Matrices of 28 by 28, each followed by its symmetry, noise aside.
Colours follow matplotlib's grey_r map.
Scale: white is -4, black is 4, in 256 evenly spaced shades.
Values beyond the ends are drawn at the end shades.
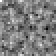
mirrored top to bottom.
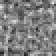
antisymmetric.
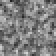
antisymmetric.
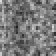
mirrored top to bottom.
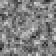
symmetric.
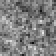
antisymmetric.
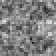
mirrored top to bottom.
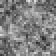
symmetric.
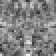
mirrored left to right.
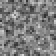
symmetric.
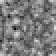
mirrored top to bottom.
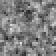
antisymmetric.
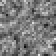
symmetric.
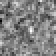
no symmetry.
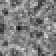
mirrored top to bottom.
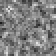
symmetric.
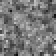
symmetric.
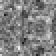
mirrored top to bottom.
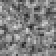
antisymmetric.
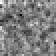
no symmetry.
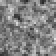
no symmetry.
